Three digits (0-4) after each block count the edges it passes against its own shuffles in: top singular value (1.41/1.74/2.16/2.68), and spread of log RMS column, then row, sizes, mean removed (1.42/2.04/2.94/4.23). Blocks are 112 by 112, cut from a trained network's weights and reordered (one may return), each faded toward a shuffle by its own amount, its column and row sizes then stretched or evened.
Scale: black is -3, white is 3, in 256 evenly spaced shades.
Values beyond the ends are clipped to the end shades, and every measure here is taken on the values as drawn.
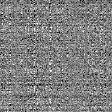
2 3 0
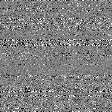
1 0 4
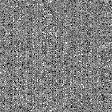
2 2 1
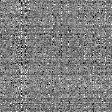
2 3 0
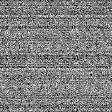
3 2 1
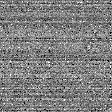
3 1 2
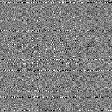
3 1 3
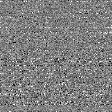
0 1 3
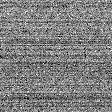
3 0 0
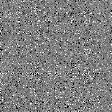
1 2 2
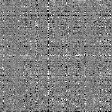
2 3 2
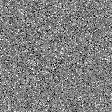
1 0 0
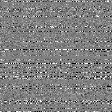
3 1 4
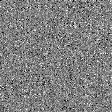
0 0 1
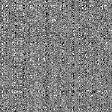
2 3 2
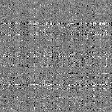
2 2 3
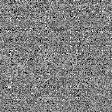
0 2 2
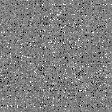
0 2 2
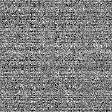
3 3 1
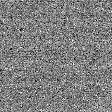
0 1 0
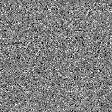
1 0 2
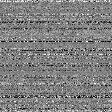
3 0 4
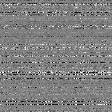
2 0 4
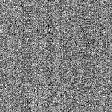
2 0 0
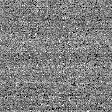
1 1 0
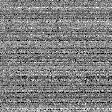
4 1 3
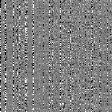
3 4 1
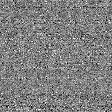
0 0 2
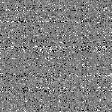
0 2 3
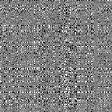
4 3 3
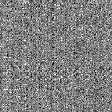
2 1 1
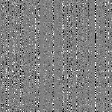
1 4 1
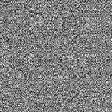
3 1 0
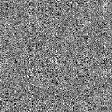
2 2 1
